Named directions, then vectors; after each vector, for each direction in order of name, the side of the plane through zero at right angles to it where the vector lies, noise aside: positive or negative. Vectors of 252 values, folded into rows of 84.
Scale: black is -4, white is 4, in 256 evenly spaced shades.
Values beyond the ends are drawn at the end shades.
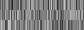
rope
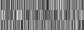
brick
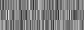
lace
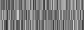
positive, positive, positive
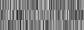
negative, positive, negative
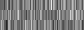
positive, positive, positive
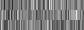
positive, negative, positive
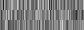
negative, positive, negative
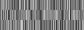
negative, negative, positive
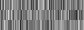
negative, positive, negative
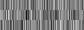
positive, positive, negative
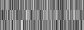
negative, negative, positive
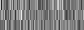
positive, negative, negative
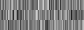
negative, positive, negative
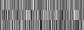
negative, negative, positive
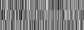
negative, positive, positive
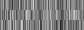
negative, negative, positive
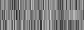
negative, negative, positive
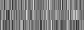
negative, negative, positive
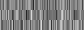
positive, positive, negative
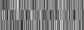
positive, positive, negative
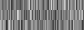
positive, positive, positive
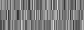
negative, negative, negative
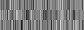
positive, positive, negative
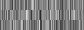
negative, negative, positive
